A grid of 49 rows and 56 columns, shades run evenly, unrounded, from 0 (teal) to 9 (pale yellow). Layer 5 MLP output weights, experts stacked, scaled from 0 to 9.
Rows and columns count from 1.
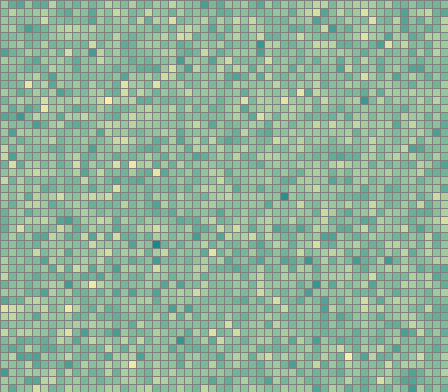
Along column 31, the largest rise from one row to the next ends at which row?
13
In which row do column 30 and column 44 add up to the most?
45
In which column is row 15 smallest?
3
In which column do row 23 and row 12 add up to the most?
38
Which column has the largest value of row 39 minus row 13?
46
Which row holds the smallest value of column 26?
1
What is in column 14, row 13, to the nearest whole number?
9
